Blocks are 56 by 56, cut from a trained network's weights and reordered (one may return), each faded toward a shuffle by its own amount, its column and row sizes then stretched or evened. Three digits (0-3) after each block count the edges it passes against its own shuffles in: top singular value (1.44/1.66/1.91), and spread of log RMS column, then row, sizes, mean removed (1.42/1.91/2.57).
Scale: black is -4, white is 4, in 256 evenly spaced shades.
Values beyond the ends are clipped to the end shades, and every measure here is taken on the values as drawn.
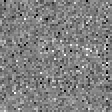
0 1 0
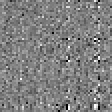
3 2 1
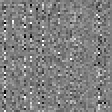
1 3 0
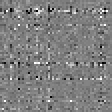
1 2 3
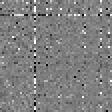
2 2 1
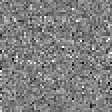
1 1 0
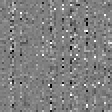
0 3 0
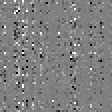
0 3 1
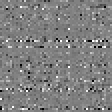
1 2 3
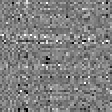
3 1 2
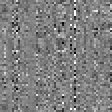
2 3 0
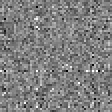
1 1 1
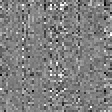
2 3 1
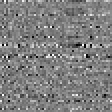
3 0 3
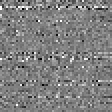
2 0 3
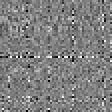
3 2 2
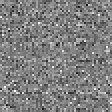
2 0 1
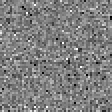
0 0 0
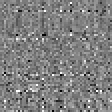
2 2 2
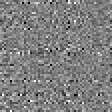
2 1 2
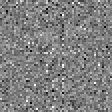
0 1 0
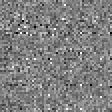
0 1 2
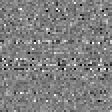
0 0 3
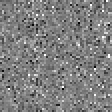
0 2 0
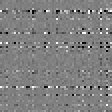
3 2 3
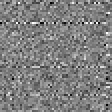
3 0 2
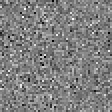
0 1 0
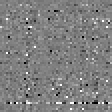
2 1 2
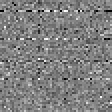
3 0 2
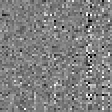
1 2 2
